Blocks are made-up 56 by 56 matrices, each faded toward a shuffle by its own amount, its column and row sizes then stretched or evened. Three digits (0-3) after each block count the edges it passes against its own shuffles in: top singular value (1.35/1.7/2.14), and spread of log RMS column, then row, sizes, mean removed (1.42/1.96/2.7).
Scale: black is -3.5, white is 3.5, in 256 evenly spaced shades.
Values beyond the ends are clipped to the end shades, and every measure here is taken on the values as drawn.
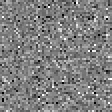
1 1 1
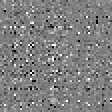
2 2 2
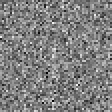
1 0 0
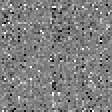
1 2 1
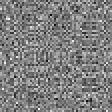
3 1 0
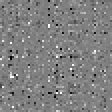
1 2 1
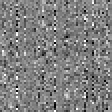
2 3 0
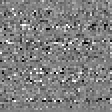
0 0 3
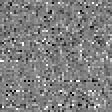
0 0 2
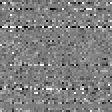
2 0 3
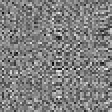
3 2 1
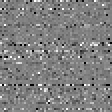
2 0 3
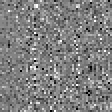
2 2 0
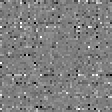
1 1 2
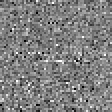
0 0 1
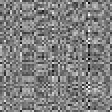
3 3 0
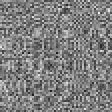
3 0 0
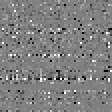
2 1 3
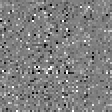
1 2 1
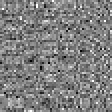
3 0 0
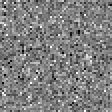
0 1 0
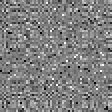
3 0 0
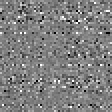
2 1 3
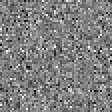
0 1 1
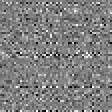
3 1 3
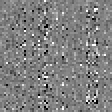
1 3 1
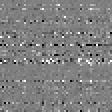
2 1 3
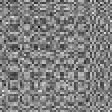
3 0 1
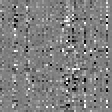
2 3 2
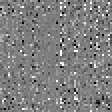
0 3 1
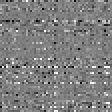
2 1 3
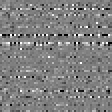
3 0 3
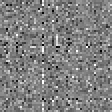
2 2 1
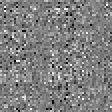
1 2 0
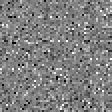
1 0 1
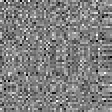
3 1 1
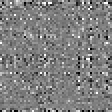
2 2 3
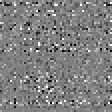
0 2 3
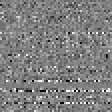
2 0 3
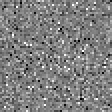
0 0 0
